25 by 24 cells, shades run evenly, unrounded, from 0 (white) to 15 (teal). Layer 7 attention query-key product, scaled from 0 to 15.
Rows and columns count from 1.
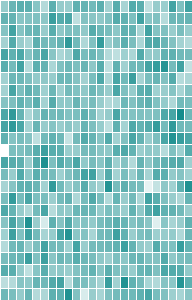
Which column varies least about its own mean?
12
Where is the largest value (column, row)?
23, 10
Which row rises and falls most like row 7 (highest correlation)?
4
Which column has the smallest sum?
14
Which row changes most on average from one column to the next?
6
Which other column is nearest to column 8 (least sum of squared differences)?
16
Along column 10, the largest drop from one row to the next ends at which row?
2
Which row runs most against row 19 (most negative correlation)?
18
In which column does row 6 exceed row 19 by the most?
20
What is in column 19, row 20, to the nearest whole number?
9
